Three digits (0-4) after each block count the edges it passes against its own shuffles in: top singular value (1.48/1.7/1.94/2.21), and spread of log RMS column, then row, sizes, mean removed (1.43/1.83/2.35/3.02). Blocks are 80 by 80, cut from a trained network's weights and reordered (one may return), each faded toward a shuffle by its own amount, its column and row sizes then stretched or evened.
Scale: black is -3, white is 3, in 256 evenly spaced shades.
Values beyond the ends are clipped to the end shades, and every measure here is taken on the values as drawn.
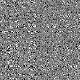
2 3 3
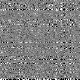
2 1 4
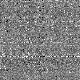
0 1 3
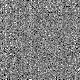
0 1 0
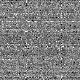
2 1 2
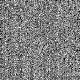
1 1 0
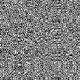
4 2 0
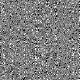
2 3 1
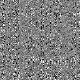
1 4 2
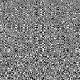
4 1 3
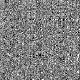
1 1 0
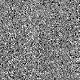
1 2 0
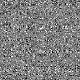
2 1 3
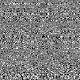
3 1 4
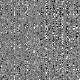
0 4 0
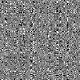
3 3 2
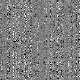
0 4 1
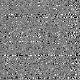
1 3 4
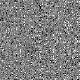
2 3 0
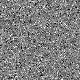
0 0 0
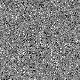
1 1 0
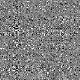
1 3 3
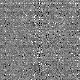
1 3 1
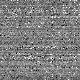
2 0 2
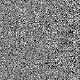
3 3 1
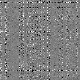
1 4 2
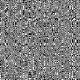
4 4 1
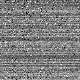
4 1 0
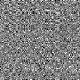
4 0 2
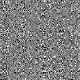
3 3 2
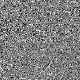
0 0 3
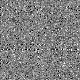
0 0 1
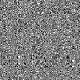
3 1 1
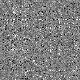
0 2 1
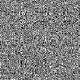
3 2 0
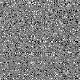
2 1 3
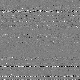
3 0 4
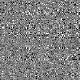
3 2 3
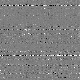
3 0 4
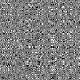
4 2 3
